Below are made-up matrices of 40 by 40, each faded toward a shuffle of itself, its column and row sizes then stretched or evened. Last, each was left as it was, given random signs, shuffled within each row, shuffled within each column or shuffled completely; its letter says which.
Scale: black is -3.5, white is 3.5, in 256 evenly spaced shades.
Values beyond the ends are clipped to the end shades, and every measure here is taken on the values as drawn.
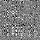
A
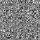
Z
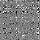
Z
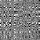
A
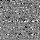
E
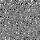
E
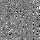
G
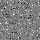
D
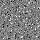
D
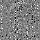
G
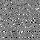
E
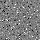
D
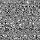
E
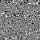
E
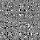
Z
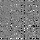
Z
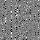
G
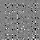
A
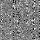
G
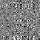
A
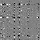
A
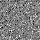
D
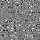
E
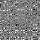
A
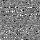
E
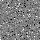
D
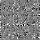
Z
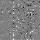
G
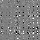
Z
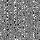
G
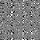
A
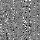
G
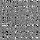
Z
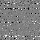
E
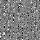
G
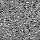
D
